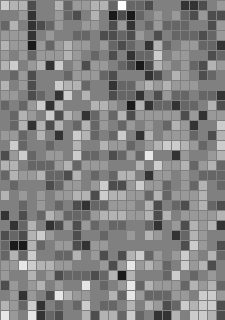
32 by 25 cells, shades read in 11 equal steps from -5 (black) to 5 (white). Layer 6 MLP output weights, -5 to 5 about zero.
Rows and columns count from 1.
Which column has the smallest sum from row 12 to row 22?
11
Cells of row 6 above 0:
10
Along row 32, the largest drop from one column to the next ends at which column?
5
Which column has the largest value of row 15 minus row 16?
20
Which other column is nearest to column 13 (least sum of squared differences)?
24
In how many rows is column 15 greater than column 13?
16
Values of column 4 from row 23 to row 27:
2 2 2 3 3
